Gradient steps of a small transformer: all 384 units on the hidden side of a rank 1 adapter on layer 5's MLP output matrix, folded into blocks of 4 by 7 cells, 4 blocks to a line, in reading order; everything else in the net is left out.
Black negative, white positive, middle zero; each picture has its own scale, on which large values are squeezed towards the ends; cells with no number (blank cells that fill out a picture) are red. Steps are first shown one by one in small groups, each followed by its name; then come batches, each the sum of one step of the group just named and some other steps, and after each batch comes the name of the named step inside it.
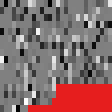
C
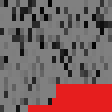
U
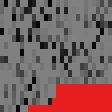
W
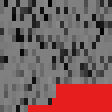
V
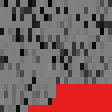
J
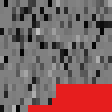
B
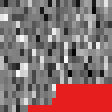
C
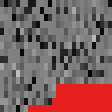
W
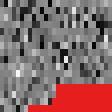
U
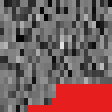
J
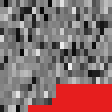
B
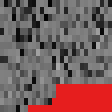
W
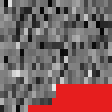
B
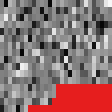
B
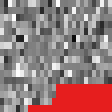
C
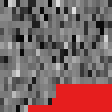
V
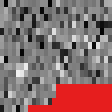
B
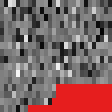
V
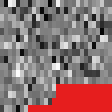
J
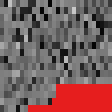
U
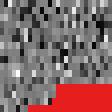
U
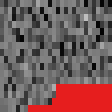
V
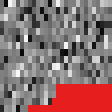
B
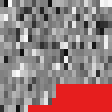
B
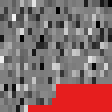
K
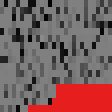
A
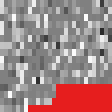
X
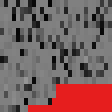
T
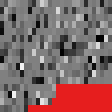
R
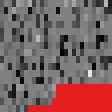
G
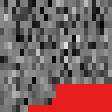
T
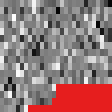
K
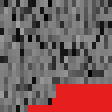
A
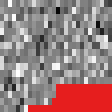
K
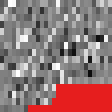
R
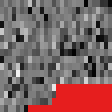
G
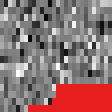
A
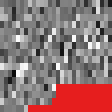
R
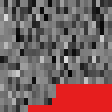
T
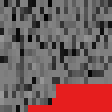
A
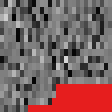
T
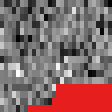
A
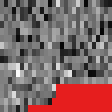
A
